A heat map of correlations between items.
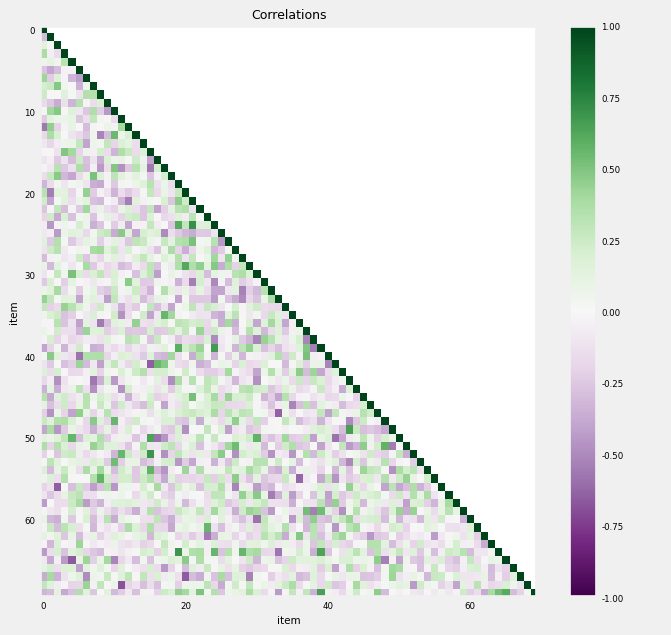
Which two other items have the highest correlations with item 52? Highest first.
15, 11
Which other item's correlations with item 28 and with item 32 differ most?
57
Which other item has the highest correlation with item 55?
8
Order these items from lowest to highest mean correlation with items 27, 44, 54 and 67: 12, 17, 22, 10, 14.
17, 10, 22, 14, 12
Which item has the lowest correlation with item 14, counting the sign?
6
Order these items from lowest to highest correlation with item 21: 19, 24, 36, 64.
36, 64, 19, 24
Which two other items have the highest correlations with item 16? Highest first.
41, 56
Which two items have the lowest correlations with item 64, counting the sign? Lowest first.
33, 0
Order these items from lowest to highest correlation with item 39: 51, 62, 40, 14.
51, 62, 14, 40
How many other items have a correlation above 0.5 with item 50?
3
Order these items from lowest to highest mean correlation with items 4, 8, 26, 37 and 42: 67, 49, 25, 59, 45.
49, 67, 25, 59, 45
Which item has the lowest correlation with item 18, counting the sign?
43
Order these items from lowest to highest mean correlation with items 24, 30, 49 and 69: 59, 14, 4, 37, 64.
14, 4, 37, 59, 64
